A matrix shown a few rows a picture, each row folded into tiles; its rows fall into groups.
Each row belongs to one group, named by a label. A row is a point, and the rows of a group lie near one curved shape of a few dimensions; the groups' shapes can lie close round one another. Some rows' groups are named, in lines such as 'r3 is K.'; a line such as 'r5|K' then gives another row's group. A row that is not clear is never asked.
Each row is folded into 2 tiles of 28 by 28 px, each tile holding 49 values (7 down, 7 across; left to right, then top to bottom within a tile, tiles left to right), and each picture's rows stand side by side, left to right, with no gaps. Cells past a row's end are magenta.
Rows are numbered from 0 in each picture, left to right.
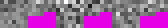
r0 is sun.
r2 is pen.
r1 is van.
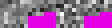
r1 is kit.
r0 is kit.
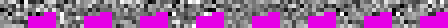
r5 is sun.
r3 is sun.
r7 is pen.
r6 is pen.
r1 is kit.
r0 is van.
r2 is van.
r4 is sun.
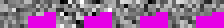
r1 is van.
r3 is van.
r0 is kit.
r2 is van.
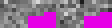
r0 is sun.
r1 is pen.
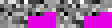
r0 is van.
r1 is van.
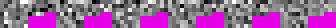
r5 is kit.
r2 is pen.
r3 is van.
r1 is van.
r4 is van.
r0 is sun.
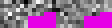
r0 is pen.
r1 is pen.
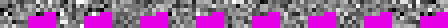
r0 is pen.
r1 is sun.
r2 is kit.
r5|kit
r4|van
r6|pen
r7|van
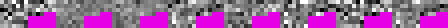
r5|sun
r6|van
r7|sun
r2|pen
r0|van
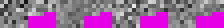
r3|sun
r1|kit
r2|pen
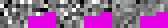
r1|pen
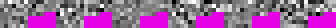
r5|van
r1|sun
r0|van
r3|van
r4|kit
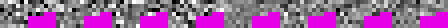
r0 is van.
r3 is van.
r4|kit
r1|kit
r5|kit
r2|sun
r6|pen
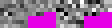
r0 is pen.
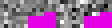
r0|kit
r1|kit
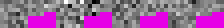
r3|pen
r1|van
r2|sun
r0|kit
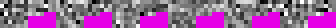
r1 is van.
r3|kit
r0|sun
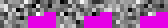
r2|kit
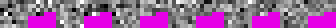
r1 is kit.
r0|pen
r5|pen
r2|sun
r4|kit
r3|van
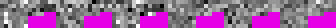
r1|van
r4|pen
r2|kit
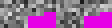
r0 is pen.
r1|kit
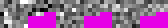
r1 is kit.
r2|kit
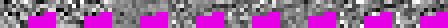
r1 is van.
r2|pen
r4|pen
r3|sun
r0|van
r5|pen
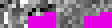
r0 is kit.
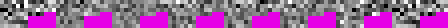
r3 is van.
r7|van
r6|kit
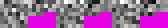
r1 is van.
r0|van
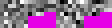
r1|van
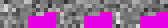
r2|kit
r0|kit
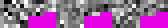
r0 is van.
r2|pen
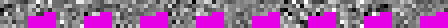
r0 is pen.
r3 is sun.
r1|sun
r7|pen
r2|kit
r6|kit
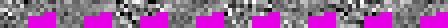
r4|sun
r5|sun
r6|van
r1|pen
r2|van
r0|pen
